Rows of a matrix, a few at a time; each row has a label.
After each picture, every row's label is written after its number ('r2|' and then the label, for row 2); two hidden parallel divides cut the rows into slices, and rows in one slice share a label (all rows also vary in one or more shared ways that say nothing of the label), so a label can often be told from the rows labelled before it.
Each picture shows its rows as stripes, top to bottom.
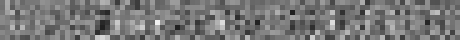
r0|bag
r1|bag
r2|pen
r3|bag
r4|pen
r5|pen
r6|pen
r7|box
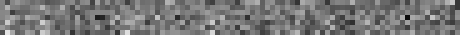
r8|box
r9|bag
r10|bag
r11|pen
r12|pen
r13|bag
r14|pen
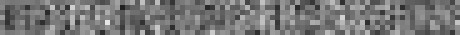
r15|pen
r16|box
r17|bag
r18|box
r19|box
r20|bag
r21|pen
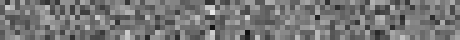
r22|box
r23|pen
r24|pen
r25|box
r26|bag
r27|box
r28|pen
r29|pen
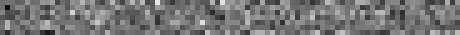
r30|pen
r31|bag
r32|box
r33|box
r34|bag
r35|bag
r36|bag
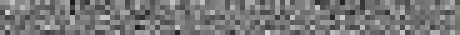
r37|bag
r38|bag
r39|pen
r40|box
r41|bag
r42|bag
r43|bag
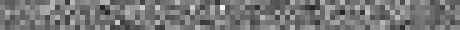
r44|box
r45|pen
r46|pen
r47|bag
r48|bag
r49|box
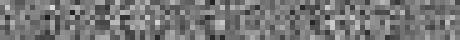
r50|box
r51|pen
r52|pen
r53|box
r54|pen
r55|bag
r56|box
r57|box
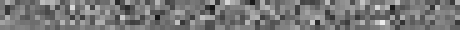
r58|pen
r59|box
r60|box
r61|bag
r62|box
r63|bag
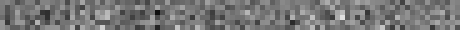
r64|bag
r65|bag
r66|box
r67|box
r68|bag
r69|box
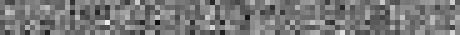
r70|box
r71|pen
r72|pen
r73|pen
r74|box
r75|pen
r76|box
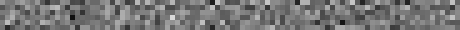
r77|box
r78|pen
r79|bag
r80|bag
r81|bag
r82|box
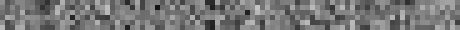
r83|box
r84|box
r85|bag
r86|pen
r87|box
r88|box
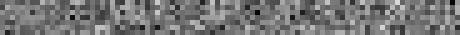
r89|pen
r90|pen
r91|pen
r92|pen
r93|bag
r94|box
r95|box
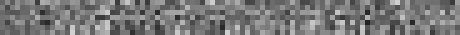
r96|pen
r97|bag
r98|box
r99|pen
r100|box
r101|box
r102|box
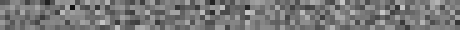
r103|box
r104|pen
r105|box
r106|bag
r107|box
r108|bag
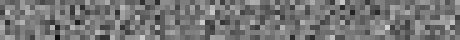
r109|box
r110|pen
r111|pen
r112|bag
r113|box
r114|bag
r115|box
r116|pen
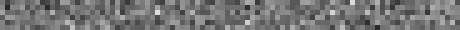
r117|box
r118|bag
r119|bag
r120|bag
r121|box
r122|bag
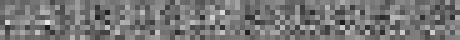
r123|bag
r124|pen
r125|pen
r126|pen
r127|pen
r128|box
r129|pen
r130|bag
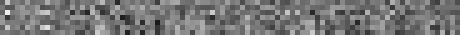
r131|bag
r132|bag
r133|pen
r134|box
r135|box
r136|bag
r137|box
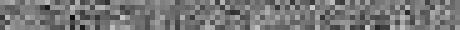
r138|pen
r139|box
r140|bag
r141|pen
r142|bag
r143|pen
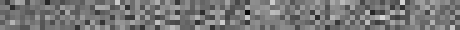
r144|bag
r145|box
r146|pen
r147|box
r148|pen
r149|box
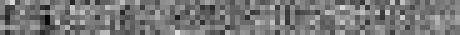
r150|pen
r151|box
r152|bag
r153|bag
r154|box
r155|bag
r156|box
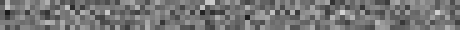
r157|pen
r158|bag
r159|box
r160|bag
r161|bag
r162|box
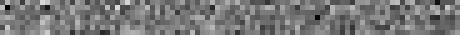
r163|pen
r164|box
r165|bag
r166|bag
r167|bag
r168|pen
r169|pen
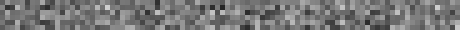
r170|bag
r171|box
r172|pen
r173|bag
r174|box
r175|pen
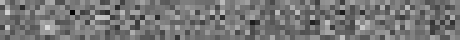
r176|bag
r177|bag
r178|pen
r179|box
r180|pen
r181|bag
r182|bag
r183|bag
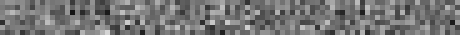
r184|pen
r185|bag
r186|pen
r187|bag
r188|pen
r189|box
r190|box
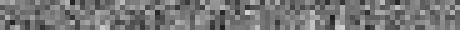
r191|bag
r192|pen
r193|box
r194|bag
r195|box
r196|box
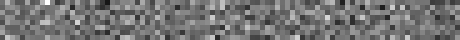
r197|pen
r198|pen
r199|box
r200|pen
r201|pen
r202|box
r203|bag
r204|pen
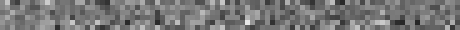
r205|pen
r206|bag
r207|bag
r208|bag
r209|box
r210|pen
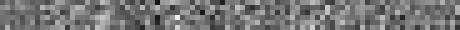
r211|box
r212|pen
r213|bag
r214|box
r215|box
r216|box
